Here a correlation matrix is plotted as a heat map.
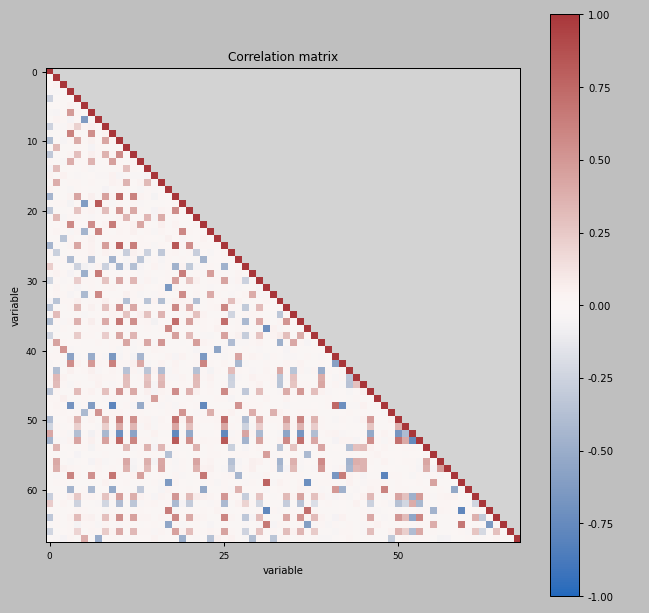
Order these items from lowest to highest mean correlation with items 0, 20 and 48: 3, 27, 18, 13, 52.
3, 13, 52, 18, 27
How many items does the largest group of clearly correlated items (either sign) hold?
22
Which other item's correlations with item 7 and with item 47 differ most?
19
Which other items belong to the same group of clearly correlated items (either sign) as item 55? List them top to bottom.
17, 31, 37, 59, 63, 65
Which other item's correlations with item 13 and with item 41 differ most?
48
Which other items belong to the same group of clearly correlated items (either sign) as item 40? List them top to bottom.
2, 24
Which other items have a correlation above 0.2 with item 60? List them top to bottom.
27, 41, 48
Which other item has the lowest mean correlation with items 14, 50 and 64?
52
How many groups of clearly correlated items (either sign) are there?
7
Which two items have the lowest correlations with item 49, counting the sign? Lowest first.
5, 67
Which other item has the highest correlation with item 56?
39
